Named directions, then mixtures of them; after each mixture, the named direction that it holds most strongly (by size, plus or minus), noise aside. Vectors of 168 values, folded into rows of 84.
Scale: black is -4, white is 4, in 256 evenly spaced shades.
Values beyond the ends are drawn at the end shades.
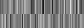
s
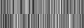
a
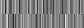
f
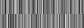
f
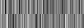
f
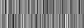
f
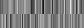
s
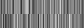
a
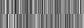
f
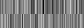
s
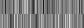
f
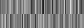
s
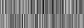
s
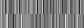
f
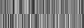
a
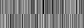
s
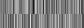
a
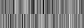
s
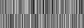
s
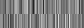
a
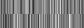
a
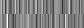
f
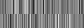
a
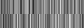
a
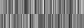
s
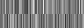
f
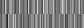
f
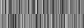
f
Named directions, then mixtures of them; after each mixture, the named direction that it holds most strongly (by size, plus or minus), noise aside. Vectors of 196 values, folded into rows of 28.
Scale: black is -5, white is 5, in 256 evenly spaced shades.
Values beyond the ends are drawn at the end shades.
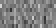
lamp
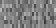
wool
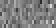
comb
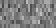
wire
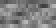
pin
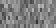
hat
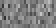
wire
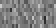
lamp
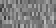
wool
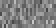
comb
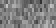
comb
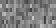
lamp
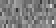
comb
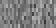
wool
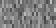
wool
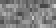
pin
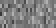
wire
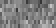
comb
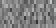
wool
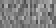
wire
